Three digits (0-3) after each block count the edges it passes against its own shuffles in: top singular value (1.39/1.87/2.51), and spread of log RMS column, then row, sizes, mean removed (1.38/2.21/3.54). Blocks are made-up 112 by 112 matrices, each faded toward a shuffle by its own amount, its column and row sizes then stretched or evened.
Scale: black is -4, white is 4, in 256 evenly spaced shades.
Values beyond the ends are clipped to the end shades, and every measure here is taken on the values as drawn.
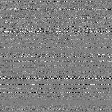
2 0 3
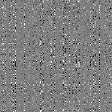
2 3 2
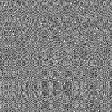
3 0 1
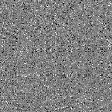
2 1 1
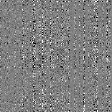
1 3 2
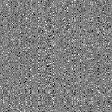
3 2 0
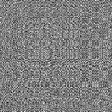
3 0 2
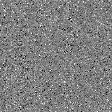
1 1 0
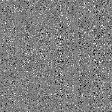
0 2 1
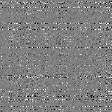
2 2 3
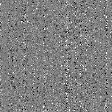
0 2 1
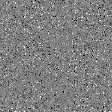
0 1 1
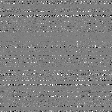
1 1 3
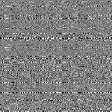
3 0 3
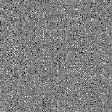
2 2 0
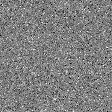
0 0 0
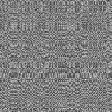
3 0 2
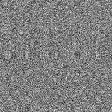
2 0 0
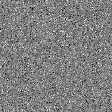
1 1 0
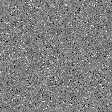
1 0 0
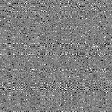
3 1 2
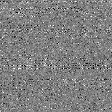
2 0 2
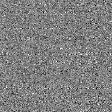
1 1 2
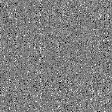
0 2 1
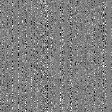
1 3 0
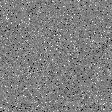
0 0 0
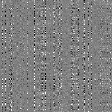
3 3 1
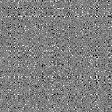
3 2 2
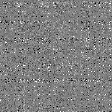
0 2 2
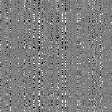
3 3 1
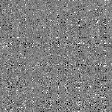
2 2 2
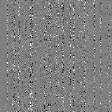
2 3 1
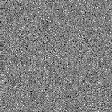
2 0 0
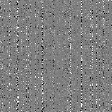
2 3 1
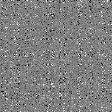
0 2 2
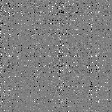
1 2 2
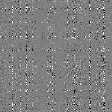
2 3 2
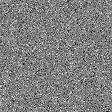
0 0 0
